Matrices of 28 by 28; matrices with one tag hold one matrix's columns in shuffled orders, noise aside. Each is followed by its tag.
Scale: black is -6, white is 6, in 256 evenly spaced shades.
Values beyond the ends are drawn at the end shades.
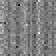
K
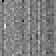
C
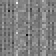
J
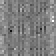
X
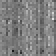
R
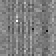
X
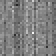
K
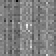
C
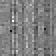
X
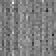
J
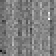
R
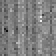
X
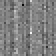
K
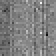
J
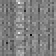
J
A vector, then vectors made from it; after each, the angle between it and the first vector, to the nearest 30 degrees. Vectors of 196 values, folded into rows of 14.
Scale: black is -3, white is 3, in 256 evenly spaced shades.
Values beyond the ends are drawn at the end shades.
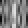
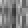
150 degrees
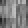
30 degrees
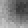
90 degrees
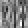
120 degrees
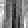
120 degrees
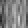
30 degrees
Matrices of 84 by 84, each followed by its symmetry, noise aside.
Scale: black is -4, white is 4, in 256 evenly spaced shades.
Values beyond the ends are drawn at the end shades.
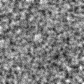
symmetric.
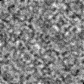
symmetric across the other diagonal.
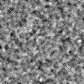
symmetric.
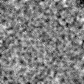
symmetric across the other diagonal.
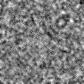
symmetric across the other diagonal.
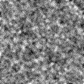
symmetric across the other diagonal.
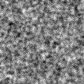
antisymmetric.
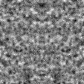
mirrored left to right.
